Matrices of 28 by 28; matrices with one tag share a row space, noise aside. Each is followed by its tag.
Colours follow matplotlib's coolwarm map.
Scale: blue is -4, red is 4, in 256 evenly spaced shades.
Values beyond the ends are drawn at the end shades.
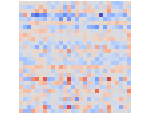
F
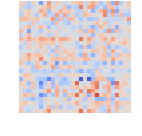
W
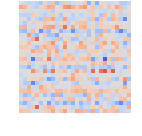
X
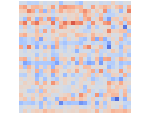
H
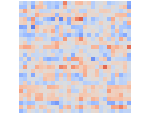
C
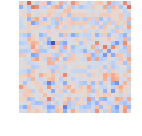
X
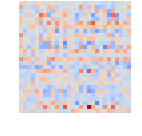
W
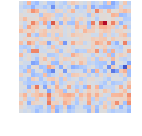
X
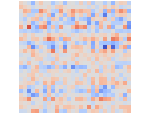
X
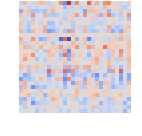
F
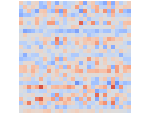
W
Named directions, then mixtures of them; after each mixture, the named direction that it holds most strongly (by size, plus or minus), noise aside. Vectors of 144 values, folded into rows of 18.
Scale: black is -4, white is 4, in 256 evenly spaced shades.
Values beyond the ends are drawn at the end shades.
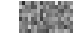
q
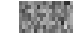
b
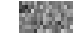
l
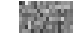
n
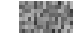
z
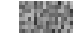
z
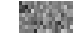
l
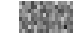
q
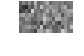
l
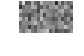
q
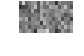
q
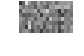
n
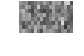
b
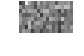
n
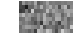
l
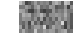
b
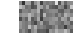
q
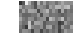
n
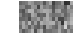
b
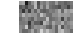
n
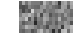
z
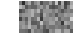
q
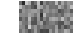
q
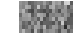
b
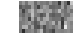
b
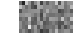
q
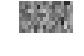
b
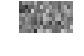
l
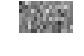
n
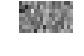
l
